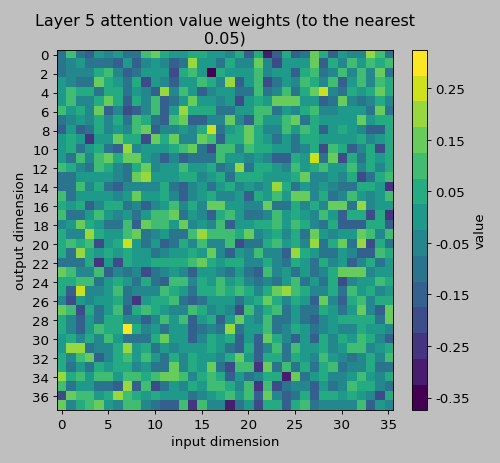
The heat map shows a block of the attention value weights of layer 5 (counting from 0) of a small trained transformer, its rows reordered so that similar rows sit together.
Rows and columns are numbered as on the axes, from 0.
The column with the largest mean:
32
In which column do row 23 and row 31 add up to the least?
21
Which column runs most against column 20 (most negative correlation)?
34
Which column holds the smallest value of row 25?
1
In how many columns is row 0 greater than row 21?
13
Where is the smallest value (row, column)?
2, 16
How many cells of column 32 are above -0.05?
26
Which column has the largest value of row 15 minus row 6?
8
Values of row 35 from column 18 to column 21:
0.05 -0.05 0.1 -0.25
